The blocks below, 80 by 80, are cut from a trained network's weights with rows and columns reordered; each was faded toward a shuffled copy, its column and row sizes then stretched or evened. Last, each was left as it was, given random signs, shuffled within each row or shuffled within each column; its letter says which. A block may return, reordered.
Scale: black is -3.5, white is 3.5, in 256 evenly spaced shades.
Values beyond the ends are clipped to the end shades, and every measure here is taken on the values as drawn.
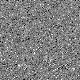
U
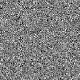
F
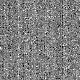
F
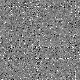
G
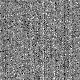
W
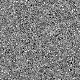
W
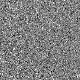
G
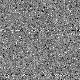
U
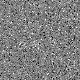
W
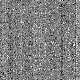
F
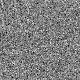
W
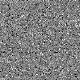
G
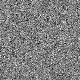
U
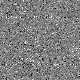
U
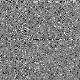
F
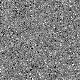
W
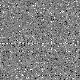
G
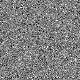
U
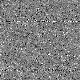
U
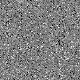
W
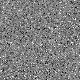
U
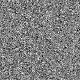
W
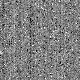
W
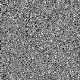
F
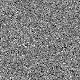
U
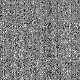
F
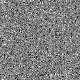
U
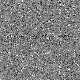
G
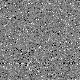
U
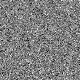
U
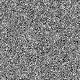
W
